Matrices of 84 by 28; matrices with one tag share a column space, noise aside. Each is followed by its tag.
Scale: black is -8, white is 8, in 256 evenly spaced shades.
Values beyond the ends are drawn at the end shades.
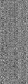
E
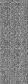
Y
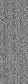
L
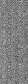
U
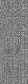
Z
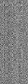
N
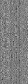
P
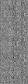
P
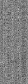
L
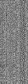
E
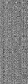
Z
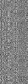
E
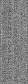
U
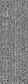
E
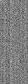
L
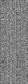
L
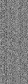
Y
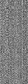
Z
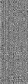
E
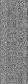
Y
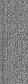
N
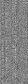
U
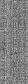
E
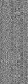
L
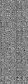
E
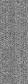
N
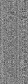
L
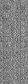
P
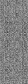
P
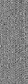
U
